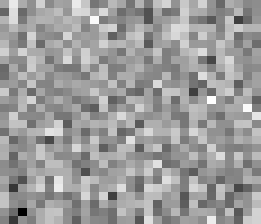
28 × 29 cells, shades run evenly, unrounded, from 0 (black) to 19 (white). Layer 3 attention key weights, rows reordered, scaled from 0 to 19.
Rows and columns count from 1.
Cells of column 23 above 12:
15
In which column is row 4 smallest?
14
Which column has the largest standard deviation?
2
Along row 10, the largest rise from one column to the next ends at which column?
23
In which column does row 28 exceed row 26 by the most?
24
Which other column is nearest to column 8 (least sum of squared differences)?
4
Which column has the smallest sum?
3
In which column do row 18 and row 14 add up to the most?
28
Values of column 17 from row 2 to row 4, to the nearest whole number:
6 6 12
